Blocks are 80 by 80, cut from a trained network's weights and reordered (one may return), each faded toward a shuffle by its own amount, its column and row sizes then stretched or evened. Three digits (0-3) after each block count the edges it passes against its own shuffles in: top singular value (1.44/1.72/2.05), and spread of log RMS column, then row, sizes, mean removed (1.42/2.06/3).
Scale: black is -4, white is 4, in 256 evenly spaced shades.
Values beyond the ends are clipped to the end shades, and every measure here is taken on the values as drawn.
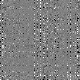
1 3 2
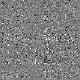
0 2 2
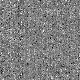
0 1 0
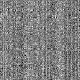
3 0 2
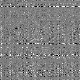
2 1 3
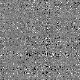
0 2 2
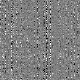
1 3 0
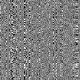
3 3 0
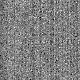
2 0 1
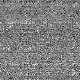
1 1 2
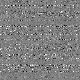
0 0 3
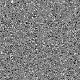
0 1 0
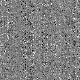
0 2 0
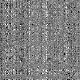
3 2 2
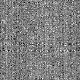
2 0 2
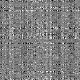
3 1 3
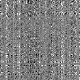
3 2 2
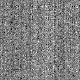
2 1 1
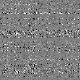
0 2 3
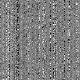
2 3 0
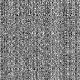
3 0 2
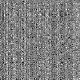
3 1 2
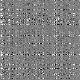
3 2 3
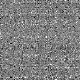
1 2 1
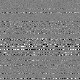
2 0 3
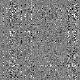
1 3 2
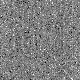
0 0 0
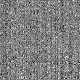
2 0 2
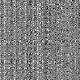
3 2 2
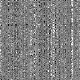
3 3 1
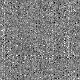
1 1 1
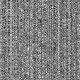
3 1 0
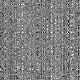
3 2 2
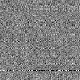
3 0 2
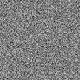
2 0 0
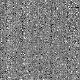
0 2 1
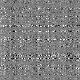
2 1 3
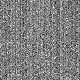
2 0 0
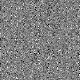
0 2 1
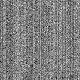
3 0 0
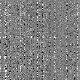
1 3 1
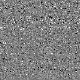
0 1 2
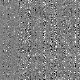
0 3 0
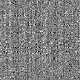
2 0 2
